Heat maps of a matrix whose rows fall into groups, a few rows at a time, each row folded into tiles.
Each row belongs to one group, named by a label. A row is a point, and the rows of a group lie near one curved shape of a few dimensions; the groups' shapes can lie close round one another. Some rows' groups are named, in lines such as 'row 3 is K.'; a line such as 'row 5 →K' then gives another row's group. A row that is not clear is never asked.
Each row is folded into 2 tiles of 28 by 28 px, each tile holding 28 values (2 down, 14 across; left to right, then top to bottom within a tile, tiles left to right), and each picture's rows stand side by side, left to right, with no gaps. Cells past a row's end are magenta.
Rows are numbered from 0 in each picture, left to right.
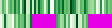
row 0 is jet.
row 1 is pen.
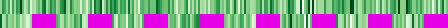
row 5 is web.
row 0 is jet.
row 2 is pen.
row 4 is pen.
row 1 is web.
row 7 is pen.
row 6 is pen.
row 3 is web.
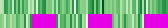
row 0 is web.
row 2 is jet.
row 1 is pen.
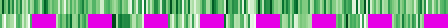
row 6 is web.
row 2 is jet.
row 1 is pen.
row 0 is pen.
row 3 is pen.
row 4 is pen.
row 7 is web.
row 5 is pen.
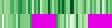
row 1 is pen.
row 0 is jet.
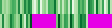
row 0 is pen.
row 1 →jet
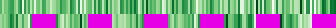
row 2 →jet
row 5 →jet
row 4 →jet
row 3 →web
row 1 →web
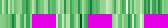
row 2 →pen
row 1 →jet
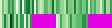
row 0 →web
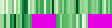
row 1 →jet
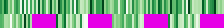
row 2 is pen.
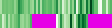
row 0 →jet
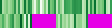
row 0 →pen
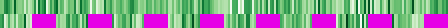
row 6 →web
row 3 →jet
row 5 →web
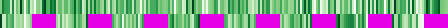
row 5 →pen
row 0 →jet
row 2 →web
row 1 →jet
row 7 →pen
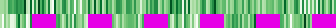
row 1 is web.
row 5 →web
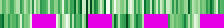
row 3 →jet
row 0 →jet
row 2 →jet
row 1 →jet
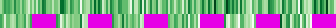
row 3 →pen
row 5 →pen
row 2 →web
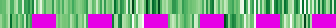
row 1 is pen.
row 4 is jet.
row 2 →pen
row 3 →web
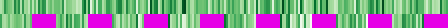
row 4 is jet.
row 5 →pen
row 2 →web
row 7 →pen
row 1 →web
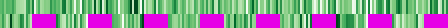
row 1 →web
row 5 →pen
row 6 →jet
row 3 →web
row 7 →web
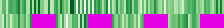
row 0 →jet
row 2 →web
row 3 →pen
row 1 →web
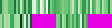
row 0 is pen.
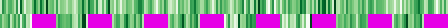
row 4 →jet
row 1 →jet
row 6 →jet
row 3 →pen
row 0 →pen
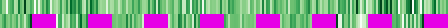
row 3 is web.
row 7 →web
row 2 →pen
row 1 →jet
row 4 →web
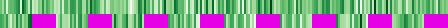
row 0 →web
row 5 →pen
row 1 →jet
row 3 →web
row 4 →pen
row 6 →web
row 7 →pen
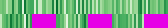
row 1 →web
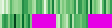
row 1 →jet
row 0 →pen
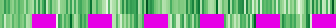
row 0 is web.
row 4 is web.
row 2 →jet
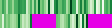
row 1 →pen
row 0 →jet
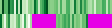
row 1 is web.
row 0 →pen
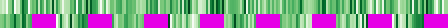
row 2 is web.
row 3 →jet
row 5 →jet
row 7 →jet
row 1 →jet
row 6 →pen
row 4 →web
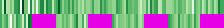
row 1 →pen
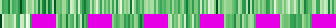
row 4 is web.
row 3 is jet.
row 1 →web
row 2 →web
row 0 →jet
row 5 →pen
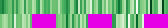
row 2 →web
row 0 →pen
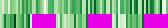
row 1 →jet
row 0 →pen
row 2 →jet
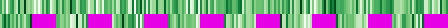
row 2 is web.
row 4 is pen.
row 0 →web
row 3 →web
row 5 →jet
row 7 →pen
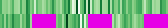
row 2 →pen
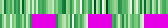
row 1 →web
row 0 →web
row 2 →web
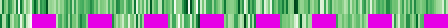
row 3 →web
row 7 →jet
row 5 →pen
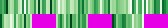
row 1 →pen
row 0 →web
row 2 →jet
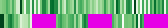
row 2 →web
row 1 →web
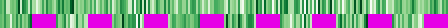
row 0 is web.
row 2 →web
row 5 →web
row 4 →jet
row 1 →pen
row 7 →jet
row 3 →web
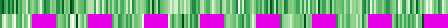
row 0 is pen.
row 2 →pen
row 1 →pen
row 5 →web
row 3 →pen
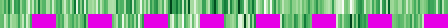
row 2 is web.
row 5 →jet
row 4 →pen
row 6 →pen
